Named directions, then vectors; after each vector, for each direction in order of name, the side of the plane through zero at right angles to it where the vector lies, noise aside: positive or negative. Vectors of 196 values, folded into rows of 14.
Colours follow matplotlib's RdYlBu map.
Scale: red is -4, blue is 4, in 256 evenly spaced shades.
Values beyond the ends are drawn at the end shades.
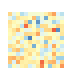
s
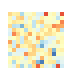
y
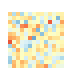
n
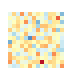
negative, positive, negative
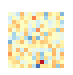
negative, positive, negative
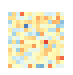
negative, negative, negative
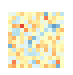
positive, negative, negative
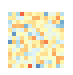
negative, negative, negative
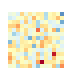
negative, positive, negative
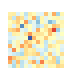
negative, positive, positive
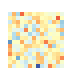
negative, negative, negative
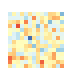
negative, positive, negative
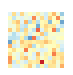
negative, positive, negative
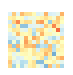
negative, negative, positive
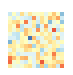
negative, positive, negative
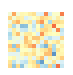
negative, negative, positive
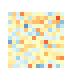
negative, negative, negative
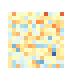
negative, negative, positive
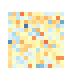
negative, negative, negative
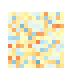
negative, positive, positive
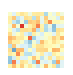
positive, negative, negative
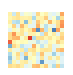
positive, negative, positive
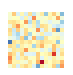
negative, positive, negative
